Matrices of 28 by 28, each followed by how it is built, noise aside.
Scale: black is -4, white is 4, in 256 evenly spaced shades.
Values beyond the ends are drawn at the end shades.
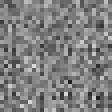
blocks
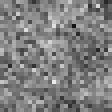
smooth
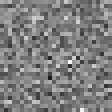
blocks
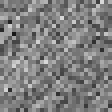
Hankel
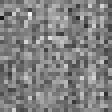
blocks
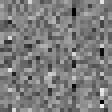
uneven columns
